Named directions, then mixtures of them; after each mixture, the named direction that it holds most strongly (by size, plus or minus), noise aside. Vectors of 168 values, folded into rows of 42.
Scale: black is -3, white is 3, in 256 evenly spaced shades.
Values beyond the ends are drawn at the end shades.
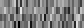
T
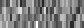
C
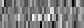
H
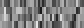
C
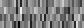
T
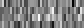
H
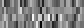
H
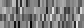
T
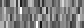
C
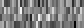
H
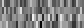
H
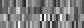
T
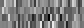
H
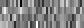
C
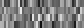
H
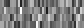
T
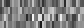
H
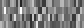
C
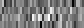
H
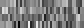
T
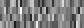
C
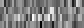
H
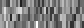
C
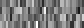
C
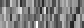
C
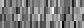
T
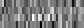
H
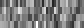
C
